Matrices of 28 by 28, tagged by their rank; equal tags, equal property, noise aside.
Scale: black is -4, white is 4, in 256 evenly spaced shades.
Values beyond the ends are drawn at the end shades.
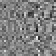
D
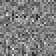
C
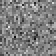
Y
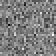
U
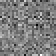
D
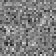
U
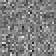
C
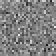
Y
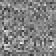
U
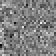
U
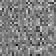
U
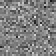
Y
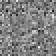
U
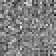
Y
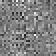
D
